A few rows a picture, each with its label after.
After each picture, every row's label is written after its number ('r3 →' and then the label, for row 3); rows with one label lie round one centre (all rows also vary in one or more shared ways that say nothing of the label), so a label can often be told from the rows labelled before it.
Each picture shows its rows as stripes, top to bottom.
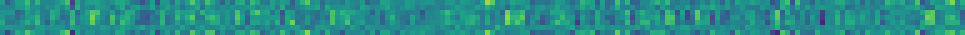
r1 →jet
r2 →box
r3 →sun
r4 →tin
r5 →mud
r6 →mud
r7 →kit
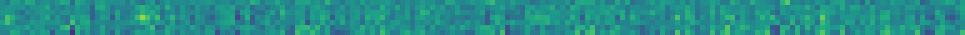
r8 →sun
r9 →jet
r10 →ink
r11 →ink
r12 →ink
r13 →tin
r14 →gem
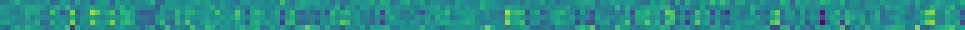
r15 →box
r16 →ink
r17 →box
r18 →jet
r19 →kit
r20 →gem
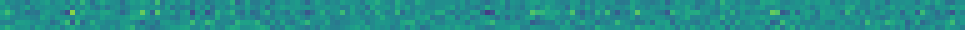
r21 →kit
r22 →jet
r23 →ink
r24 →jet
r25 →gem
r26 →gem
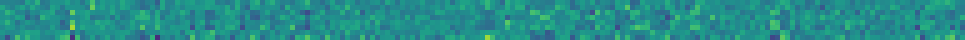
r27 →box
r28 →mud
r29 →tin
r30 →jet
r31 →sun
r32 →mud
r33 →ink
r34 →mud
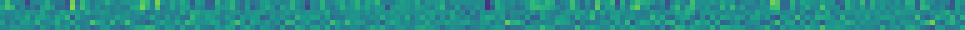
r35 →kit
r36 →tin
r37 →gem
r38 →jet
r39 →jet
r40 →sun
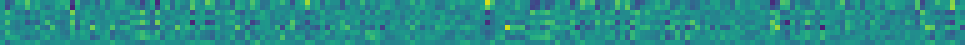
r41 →mud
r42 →jet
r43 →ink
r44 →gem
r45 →jet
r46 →kit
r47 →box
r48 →box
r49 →kit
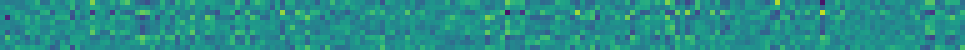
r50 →gem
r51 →sun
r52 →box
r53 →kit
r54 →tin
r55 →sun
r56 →tin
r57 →gem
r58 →gem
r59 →gem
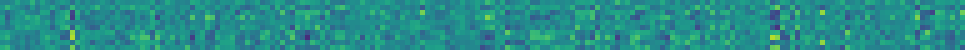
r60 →gem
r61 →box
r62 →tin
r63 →sun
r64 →kit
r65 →kit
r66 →mud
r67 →sun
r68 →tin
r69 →ink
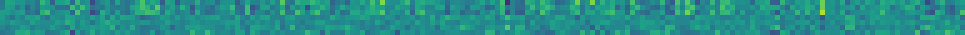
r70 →gem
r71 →tin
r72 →jet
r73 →mud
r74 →kit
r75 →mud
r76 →gem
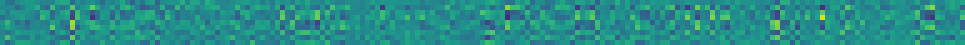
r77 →kit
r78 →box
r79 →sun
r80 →jet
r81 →gem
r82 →box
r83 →box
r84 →gem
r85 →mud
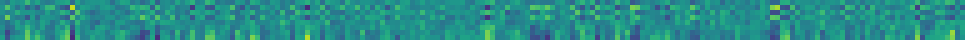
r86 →box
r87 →mud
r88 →mud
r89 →gem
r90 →mud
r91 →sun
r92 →jet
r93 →ink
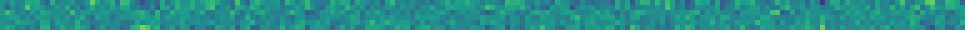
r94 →box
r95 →sun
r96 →gem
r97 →jet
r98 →sun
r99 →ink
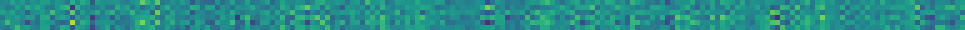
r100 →kit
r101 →jet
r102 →kit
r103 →sun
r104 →gem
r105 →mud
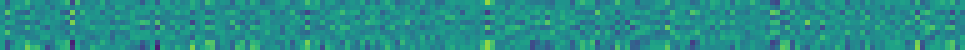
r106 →mud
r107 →box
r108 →sun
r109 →sun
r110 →box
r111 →box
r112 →sun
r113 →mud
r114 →sun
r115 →sun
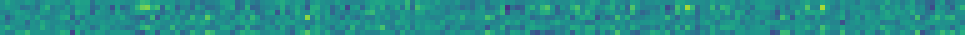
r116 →ink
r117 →jet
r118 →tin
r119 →kit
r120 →kit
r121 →ink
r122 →ink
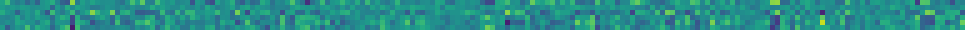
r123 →mud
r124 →sun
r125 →tin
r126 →box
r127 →ink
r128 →jet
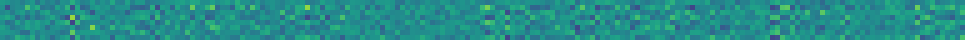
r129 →gem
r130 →sun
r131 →jet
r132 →tin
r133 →jet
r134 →ink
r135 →ink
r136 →gem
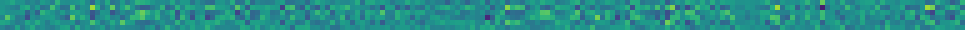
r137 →box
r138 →tin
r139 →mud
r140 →sun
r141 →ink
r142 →gem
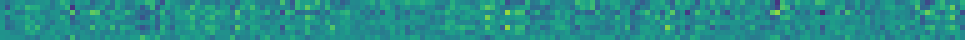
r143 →kit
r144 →sun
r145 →sun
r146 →tin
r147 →sun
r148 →mud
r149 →sun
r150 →kit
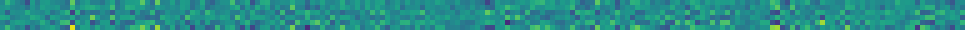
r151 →gem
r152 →gem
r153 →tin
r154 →ink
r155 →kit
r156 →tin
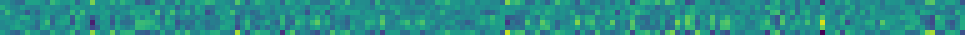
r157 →ink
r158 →mud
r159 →jet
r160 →mud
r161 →sun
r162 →mud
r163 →sun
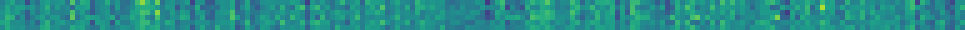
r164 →kit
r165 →jet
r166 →kit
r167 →gem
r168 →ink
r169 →mud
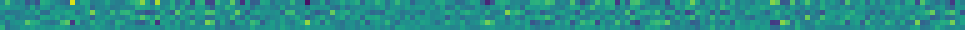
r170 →jet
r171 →gem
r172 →jet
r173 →jet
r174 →ink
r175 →kit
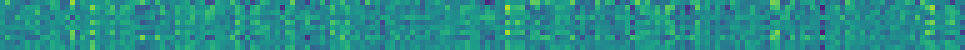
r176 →box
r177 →sun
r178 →kit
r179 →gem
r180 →box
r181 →sun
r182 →kit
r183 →jet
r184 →tin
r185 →kit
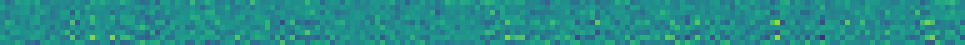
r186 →mud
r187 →tin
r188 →gem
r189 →gem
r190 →sun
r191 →sun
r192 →box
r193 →gem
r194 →mud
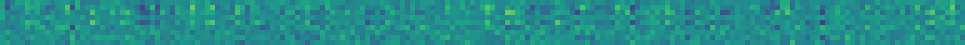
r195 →mud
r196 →sun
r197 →jet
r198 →tin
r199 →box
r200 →jet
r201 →ink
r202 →kit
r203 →mud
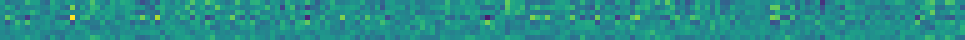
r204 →gem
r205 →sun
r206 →gem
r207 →gem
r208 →mud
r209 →mud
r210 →kit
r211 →tin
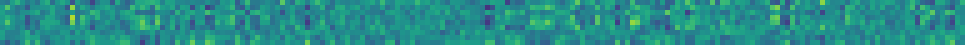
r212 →kit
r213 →mud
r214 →kit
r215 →tin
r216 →mud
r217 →tin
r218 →tin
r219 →gem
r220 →box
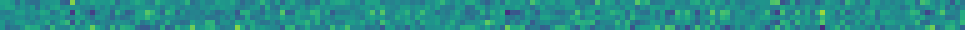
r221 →mud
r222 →ink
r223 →kit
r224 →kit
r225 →jet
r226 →tin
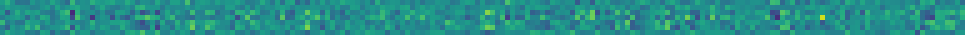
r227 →ink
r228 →box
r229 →gem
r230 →ink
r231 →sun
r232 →box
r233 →gem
